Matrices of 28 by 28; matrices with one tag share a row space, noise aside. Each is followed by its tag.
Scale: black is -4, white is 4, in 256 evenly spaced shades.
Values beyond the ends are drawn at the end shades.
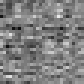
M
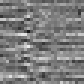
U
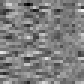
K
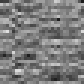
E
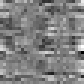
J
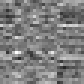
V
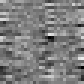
J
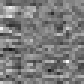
M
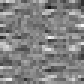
J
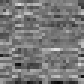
E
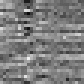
U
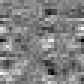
J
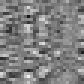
K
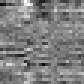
U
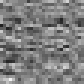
M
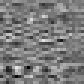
V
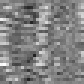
K
